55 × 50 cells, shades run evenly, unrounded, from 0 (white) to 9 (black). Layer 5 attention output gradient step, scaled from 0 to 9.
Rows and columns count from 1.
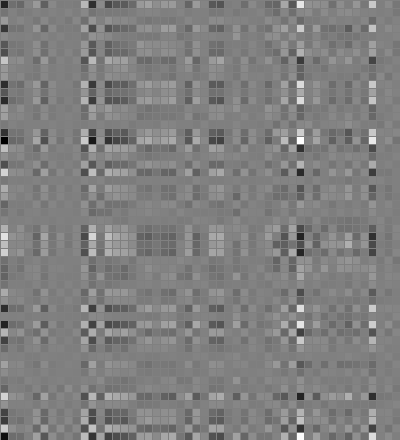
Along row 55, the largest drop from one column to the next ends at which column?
38
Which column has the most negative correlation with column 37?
45
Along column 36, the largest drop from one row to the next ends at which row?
55
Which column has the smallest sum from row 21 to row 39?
1
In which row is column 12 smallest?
30
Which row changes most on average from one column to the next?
18
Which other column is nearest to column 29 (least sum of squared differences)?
10
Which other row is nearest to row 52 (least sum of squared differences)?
21
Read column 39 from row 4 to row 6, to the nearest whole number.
5 5 5
